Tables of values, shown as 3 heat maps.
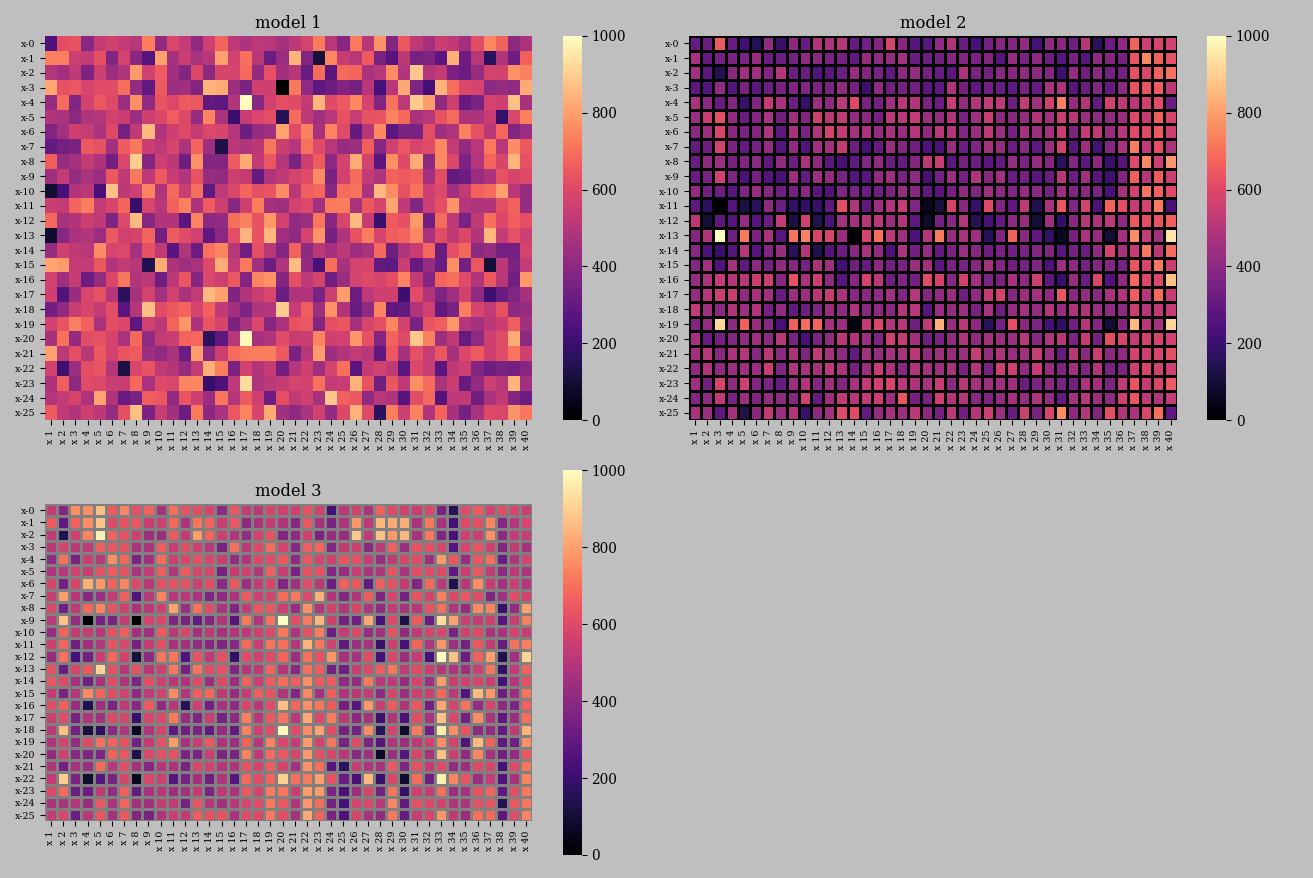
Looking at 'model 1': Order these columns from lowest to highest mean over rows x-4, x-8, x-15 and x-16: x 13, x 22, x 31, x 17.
x 22, x 13, x 31, x 17
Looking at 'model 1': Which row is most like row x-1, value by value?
x-15
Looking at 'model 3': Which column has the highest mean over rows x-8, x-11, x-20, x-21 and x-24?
x 22
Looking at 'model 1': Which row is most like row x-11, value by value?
x-19
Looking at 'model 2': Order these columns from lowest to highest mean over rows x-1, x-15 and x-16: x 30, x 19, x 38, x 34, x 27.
x 30, x 19, x 27, x 34, x 38
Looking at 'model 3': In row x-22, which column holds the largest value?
x 33
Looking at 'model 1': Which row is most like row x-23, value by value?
x-20
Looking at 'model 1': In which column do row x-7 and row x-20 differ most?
x 17
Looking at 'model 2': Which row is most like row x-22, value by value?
x-21
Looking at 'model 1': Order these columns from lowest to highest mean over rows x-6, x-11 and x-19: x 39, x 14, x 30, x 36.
x 30, x 36, x 39, x 14
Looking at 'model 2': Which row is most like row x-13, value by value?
x-19
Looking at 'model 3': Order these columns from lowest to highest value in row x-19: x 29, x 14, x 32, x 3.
x 3, x 29, x 32, x 14
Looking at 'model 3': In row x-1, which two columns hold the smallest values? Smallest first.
x 34, x 2
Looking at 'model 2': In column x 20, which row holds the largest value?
x-16
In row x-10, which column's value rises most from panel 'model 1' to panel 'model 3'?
x 2
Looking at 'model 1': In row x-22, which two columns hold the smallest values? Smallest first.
x 7, x 2
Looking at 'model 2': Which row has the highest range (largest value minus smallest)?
x-13
